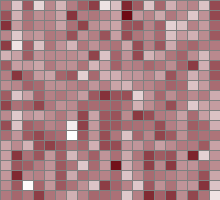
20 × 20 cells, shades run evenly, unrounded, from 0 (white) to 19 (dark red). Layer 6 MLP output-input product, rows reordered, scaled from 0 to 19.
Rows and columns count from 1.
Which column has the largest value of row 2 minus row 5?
12
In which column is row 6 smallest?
10
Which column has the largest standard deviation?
2
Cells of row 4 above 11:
5
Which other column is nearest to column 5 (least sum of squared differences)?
17
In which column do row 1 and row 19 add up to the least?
3
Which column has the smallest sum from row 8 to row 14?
7
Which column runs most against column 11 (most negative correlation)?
20
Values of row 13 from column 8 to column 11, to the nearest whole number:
15 8 13 13
